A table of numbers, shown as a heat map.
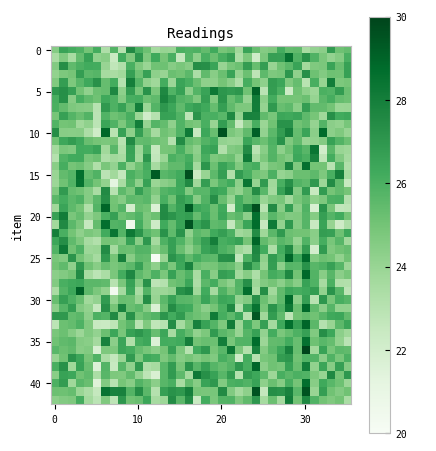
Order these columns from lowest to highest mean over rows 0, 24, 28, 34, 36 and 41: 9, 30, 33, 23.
23, 33, 9, 30
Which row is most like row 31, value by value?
25
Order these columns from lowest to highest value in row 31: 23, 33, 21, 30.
33, 23, 21, 30
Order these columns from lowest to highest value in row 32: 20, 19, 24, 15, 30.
30, 20, 15, 19, 24
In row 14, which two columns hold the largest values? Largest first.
30, 28
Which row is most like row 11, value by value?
0
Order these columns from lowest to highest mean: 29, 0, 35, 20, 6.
35, 0, 29, 6, 20
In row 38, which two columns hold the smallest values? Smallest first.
5, 7
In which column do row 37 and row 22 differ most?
7
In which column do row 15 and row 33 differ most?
12
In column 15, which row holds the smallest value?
1
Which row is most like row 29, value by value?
16
